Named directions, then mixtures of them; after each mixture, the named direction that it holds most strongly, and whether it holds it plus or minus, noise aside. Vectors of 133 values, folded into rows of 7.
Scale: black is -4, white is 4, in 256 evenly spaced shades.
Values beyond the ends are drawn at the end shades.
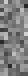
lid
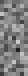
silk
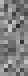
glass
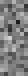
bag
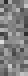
lid, minus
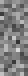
silk, minus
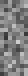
silk, plus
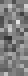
bag, minus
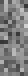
lid, plus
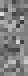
glass, plus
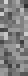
lid, plus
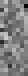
lid, plus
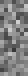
bag, minus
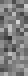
bag, minus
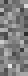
lid, minus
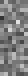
bag, minus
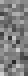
silk, minus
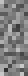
silk, minus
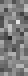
bag, minus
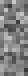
bag, plus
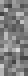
silk, minus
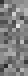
glass, minus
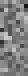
bag, plus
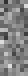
lid, minus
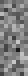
silk, plus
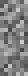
glass, minus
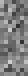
glass, plus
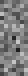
silk, plus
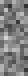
bag, plus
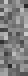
lid, plus
